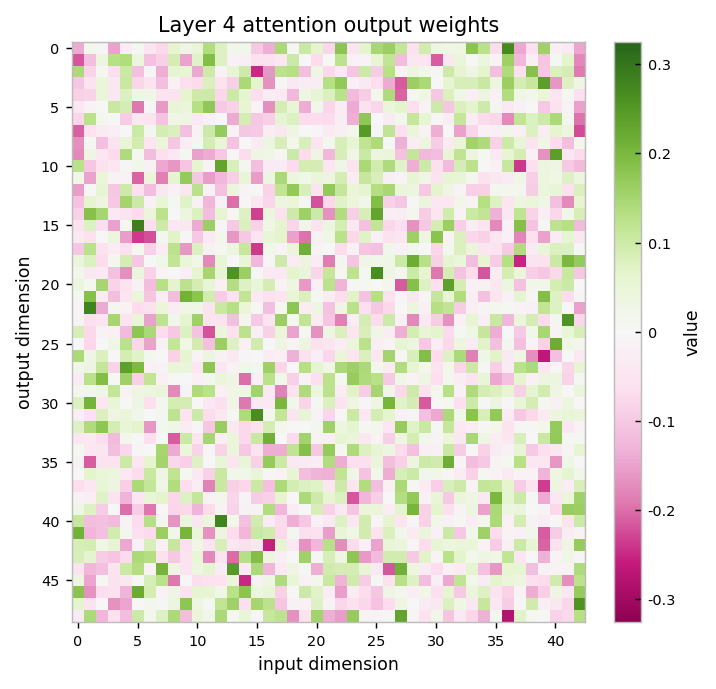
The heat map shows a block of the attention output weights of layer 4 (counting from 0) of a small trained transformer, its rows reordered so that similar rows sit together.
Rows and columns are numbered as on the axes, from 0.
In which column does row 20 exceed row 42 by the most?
16
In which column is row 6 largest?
24
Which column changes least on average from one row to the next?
36
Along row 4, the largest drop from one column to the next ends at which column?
27
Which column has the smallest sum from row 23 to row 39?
39
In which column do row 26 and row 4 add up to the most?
26
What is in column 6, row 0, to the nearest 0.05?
-0.05
